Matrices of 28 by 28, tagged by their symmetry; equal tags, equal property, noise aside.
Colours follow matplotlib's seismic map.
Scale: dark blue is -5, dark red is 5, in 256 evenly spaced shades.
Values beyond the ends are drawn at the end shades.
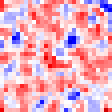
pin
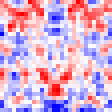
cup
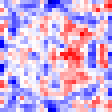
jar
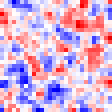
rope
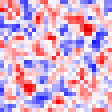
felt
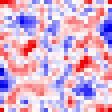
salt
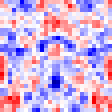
cup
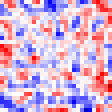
rope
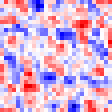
salt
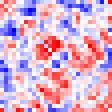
felt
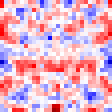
cup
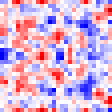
jar
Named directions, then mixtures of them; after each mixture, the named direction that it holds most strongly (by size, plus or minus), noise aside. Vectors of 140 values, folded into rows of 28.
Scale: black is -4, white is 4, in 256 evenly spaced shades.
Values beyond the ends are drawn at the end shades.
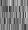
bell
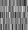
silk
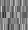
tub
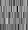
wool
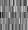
silk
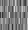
silk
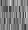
bell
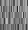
wool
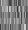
bell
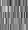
bell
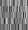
bell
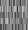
wool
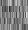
bell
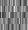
tub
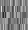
tub
